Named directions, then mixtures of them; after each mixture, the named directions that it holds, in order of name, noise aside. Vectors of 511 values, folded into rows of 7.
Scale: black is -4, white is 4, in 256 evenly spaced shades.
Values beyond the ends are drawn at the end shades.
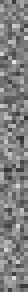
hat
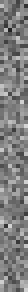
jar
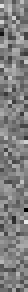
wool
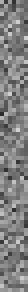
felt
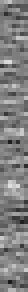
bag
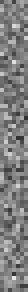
hat.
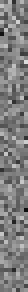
felt, wool.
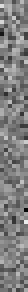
wool.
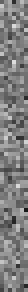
hat, wool.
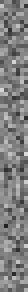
hat, jar.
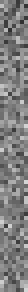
jar.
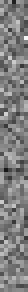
felt, hat.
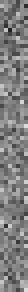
jar.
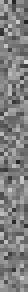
felt, wool.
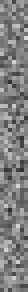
hat.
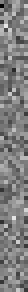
jar, wool.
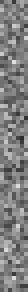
hat.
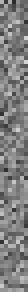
felt.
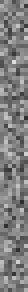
hat, jar.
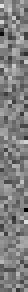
wool.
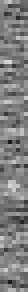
bag.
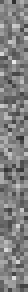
hat.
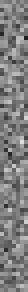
hat, wool.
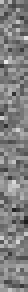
bag, felt.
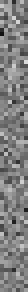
felt, wool.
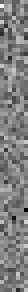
jar, wool.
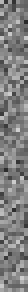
felt.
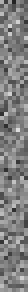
felt.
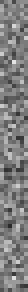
hat.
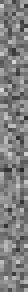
hat, jar.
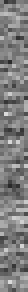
bag, felt.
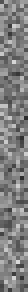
felt, hat.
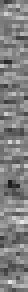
bag.
